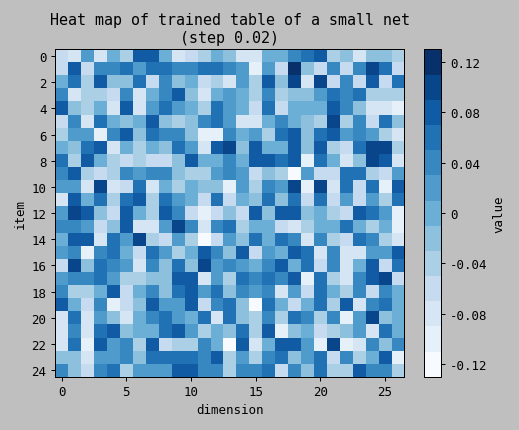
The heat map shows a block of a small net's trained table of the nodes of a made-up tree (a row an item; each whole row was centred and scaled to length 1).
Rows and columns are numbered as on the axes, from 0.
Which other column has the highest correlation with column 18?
24
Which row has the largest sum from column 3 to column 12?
1
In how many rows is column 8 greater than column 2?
17
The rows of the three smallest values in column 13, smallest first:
22, 10, 2
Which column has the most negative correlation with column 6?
21
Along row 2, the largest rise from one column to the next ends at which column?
20
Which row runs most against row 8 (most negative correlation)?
9
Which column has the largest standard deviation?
11
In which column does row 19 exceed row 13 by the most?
7
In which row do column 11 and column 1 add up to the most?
16
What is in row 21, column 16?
0.08
